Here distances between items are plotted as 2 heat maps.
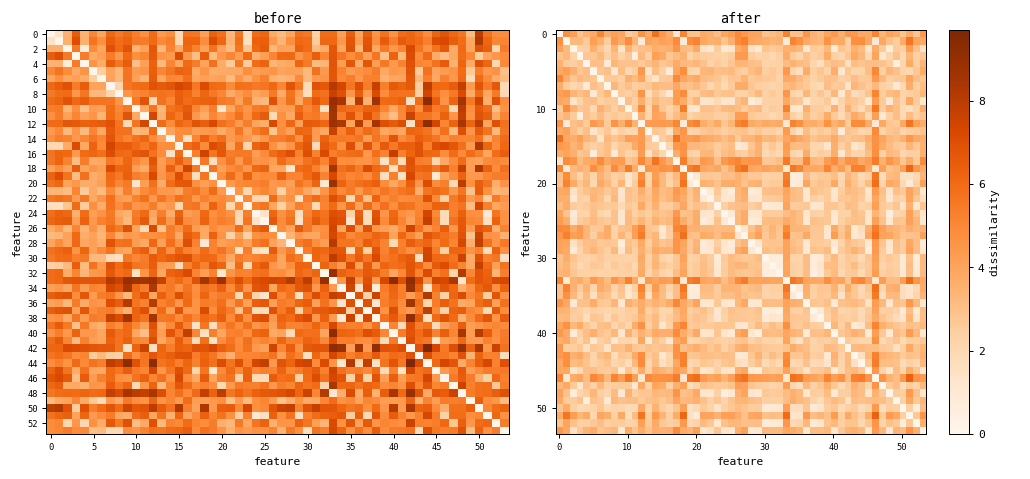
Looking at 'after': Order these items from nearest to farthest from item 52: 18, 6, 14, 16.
16, 6, 14, 18
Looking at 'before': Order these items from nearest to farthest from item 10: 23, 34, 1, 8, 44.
23, 8, 1, 34, 44
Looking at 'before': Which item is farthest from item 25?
44
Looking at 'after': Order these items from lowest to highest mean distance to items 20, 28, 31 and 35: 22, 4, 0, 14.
22, 4, 0, 14
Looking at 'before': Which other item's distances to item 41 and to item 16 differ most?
45
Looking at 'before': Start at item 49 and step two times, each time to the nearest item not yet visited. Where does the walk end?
5
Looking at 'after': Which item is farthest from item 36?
17
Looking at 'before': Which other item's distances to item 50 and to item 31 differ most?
15
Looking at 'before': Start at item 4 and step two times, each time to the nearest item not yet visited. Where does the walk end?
52
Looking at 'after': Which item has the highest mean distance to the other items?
46
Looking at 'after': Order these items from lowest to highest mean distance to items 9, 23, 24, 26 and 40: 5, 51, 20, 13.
13, 5, 20, 51
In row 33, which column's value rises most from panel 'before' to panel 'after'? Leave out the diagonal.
48
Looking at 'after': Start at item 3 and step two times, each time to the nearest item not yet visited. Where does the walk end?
47
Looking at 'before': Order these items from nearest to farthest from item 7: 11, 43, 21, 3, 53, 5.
53, 43, 5, 21, 3, 11
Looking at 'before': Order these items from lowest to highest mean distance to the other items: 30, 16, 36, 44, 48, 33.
36, 30, 16, 44, 48, 33
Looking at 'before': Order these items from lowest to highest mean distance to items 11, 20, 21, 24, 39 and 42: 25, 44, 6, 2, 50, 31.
6, 25, 2, 31, 50, 44
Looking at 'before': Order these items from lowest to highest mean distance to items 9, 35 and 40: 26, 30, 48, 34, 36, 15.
30, 26, 15, 36, 34, 48
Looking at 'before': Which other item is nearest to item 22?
29
